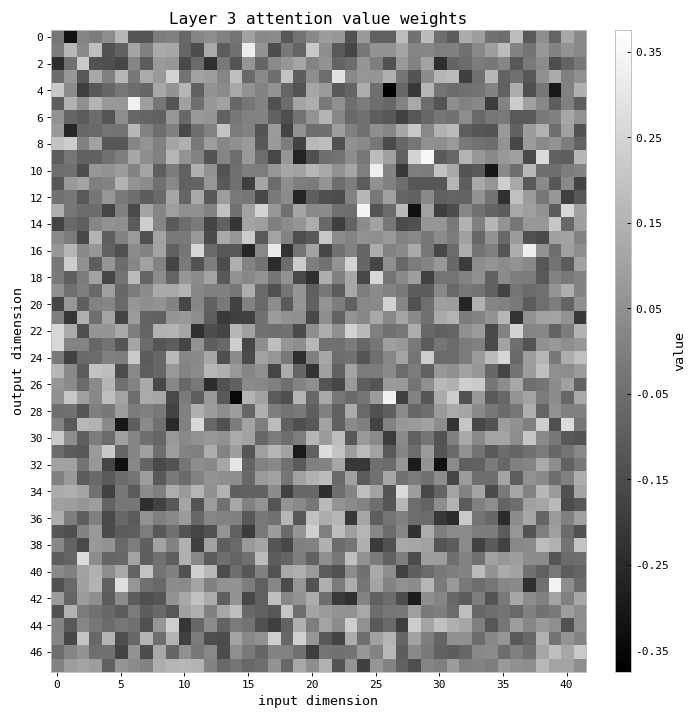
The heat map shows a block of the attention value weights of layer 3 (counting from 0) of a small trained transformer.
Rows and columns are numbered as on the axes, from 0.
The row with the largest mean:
3
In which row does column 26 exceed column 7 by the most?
46
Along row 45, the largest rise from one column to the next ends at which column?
2
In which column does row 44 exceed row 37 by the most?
28
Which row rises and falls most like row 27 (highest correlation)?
20
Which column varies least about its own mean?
33
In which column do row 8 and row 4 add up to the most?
0
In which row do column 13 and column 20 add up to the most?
37
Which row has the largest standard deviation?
29
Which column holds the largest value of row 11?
35
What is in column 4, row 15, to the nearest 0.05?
-0.1
